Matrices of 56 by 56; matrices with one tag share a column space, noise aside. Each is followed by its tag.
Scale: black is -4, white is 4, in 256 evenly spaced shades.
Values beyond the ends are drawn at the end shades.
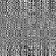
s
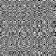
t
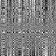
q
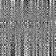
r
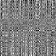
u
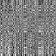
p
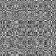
t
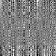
s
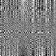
q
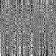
p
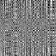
u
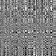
q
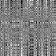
r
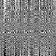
q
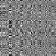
t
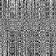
u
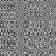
t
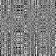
p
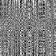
u
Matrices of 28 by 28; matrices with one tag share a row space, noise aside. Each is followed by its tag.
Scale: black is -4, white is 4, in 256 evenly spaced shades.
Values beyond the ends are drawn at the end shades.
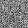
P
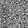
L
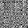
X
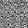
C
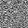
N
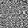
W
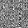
P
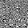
L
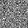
L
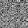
C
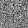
P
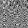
L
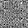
X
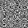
L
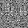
C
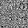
W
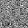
C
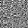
N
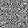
W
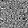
W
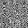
L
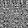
X
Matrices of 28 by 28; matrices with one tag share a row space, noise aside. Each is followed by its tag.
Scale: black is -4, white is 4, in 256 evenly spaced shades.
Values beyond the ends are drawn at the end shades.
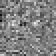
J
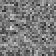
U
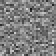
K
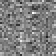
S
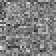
J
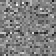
K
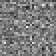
U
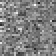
J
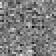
S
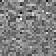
S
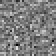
K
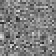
K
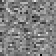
J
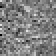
J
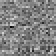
U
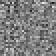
K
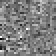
J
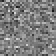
K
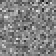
U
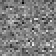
U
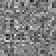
K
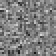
J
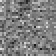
J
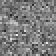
U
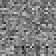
U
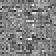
S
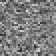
J
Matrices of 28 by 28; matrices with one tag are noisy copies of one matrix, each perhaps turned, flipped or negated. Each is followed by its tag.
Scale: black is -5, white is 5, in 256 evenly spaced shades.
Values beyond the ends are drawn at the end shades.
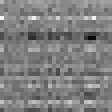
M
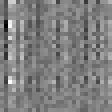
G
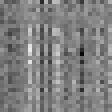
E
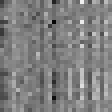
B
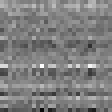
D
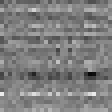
M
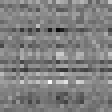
E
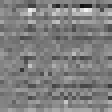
G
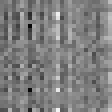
B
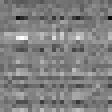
M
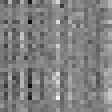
B
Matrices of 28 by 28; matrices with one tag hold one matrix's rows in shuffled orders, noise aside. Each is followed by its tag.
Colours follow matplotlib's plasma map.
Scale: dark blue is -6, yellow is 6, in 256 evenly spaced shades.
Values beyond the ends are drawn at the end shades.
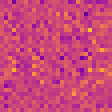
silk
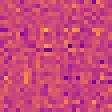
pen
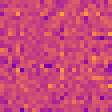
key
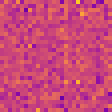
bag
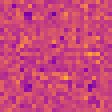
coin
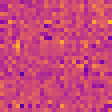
key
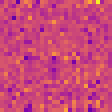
coin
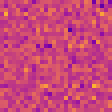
pen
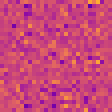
coin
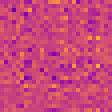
coin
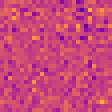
silk
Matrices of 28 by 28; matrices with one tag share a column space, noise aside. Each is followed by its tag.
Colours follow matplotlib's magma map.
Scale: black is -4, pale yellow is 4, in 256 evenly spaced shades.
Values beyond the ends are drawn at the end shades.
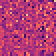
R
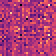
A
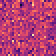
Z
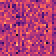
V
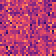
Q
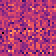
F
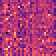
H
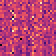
A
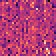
Z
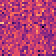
Q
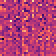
A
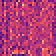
Z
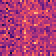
R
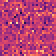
Q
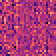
Q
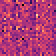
A
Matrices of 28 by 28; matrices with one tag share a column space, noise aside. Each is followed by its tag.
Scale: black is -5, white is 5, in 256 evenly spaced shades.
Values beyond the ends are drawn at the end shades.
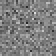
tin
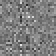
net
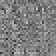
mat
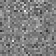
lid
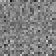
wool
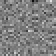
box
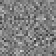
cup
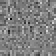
tin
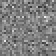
net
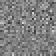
tin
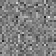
net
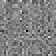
box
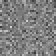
box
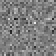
tin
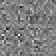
cup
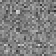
lid
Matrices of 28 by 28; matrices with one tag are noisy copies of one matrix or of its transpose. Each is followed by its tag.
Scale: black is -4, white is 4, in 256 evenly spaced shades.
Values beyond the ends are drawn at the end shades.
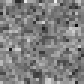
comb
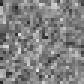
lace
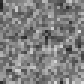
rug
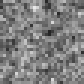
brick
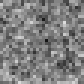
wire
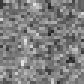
brick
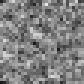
lace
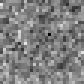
wire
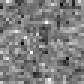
comb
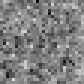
wire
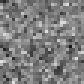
brick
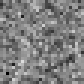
brick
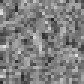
lace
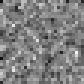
lace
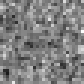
comb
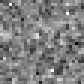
brick
